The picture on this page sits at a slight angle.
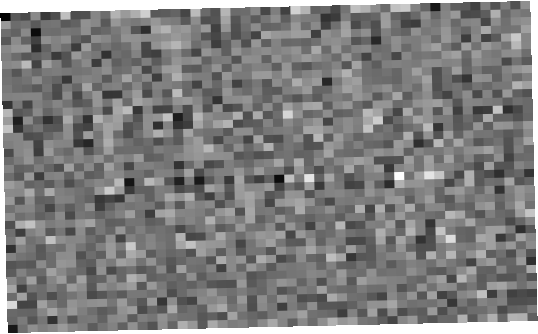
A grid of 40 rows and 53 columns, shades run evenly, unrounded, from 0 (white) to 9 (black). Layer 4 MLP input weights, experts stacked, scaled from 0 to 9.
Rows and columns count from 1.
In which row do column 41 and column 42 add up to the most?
3
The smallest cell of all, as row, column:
22, 40
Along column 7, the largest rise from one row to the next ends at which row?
2
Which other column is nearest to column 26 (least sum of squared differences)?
41
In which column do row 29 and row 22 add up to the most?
20
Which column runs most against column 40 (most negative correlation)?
50
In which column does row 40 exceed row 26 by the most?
1
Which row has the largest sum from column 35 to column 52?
39
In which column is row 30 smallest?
45
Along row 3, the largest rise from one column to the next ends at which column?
4
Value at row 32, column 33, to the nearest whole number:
2
